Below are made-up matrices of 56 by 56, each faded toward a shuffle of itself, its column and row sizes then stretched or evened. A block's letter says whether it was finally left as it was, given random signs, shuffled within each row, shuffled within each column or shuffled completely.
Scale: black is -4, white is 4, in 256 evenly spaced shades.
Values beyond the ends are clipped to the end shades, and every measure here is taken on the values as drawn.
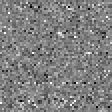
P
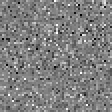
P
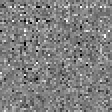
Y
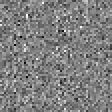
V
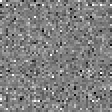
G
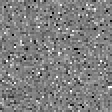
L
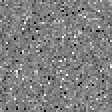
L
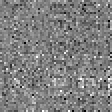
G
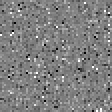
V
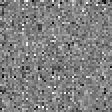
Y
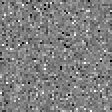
L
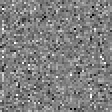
V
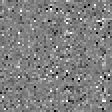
Y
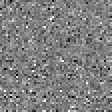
G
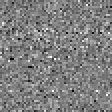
P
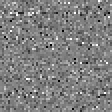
P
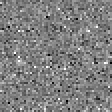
P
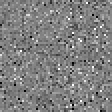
V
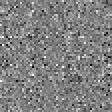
Y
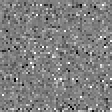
P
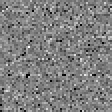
P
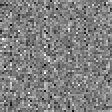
V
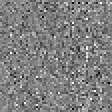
Y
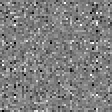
Y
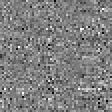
G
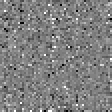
Y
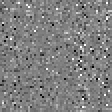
V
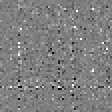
G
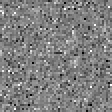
L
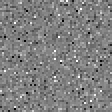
L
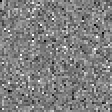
V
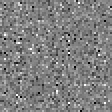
V
